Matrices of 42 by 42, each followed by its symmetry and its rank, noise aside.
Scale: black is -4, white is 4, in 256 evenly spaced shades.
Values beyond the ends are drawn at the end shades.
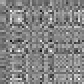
symmetric, rank three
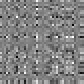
no symmetry, rank three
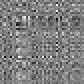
antisymmetric, rank four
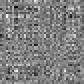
antisymmetric, rank four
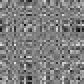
symmetric, rank three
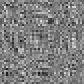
antisymmetric, rank six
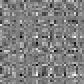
no symmetry, rank three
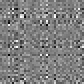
no symmetry, rank three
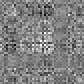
symmetric, rank four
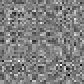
no symmetry, rank six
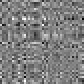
no symmetry, rank four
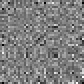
symmetric, rank four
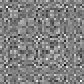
symmetric, rank four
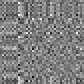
no symmetry, rank four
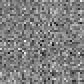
no symmetry, rank six
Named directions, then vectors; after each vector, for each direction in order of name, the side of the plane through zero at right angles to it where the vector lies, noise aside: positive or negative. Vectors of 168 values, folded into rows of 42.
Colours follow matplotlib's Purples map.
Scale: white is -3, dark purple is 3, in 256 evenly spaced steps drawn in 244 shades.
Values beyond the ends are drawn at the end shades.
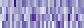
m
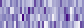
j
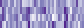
positive, negative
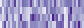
negative, positive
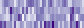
negative, negative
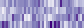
positive, positive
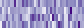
negative, positive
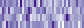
positive, negative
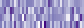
negative, negative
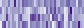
negative, positive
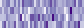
negative, positive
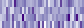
positive, positive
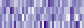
negative, negative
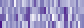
positive, negative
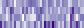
negative, negative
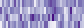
negative, positive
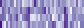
positive, negative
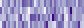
negative, positive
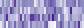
negative, positive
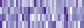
positive, negative
